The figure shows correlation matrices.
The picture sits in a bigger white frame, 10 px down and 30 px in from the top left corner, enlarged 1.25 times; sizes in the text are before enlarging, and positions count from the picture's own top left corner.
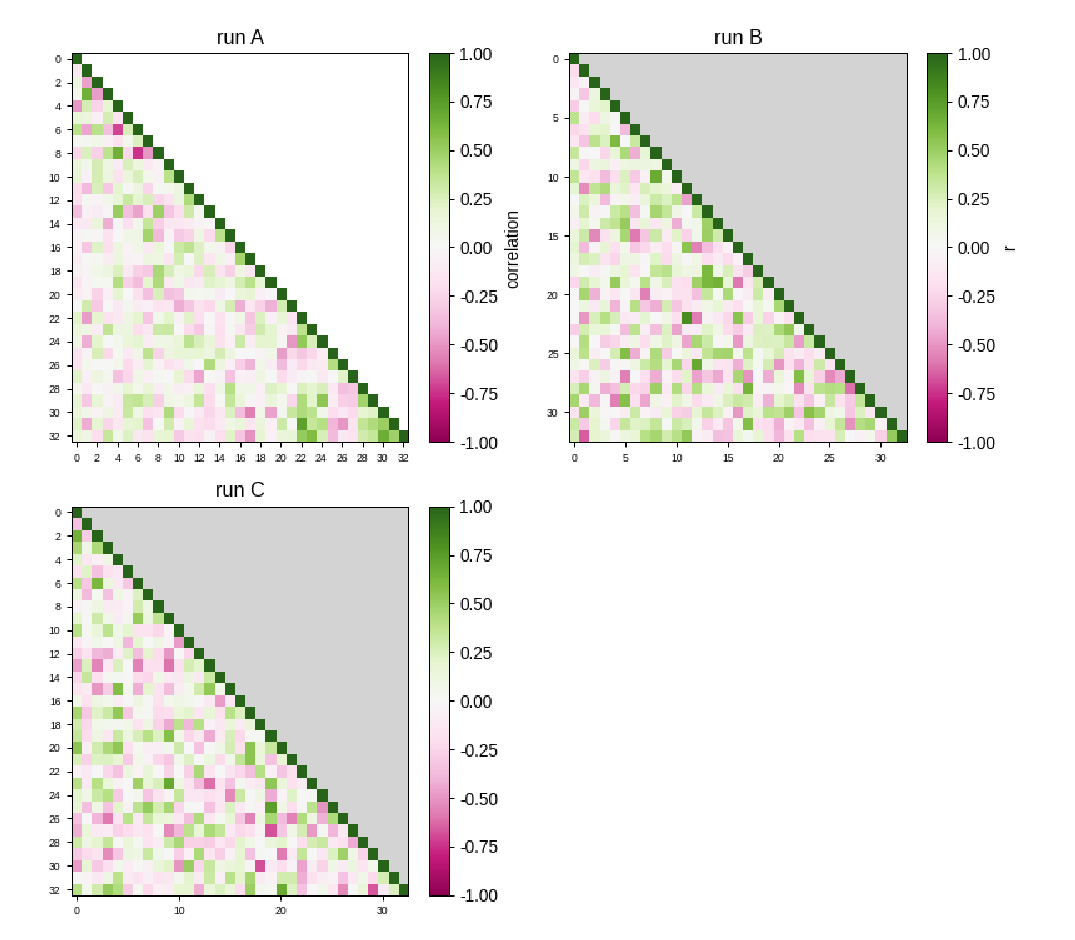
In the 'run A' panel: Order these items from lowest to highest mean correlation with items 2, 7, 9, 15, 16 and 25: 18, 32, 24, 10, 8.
8, 32, 18, 24, 10
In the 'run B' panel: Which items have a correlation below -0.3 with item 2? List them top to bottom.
15, 20, 29
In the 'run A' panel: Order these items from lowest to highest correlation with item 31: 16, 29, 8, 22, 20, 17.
17, 8, 16, 20, 29, 22
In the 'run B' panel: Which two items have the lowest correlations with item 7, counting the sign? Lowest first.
20, 29
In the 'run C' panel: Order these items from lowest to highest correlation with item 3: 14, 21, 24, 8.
8, 14, 21, 24
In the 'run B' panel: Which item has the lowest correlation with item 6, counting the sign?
15
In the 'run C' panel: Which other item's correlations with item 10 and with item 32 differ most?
11
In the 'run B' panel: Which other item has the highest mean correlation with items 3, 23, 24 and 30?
21
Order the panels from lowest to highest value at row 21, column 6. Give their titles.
run A, run C, run B
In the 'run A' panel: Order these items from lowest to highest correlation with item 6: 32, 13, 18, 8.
8, 13, 18, 32
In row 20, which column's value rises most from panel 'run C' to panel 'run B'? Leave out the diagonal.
29
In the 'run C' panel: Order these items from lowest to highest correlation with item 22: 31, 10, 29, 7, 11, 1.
31, 11, 1, 10, 7, 29
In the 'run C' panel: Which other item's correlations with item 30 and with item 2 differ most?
0
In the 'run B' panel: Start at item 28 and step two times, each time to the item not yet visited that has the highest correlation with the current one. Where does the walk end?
31
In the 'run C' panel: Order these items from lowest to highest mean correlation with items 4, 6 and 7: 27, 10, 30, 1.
1, 27, 10, 30
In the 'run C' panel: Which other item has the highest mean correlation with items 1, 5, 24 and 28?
10
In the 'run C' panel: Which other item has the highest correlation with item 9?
23
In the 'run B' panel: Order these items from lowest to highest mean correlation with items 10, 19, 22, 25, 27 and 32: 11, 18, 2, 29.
29, 2, 18, 11
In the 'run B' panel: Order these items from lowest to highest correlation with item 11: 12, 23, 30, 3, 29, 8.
12, 30, 23, 29, 8, 3
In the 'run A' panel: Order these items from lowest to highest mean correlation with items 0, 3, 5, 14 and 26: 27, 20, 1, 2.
20, 2, 27, 1
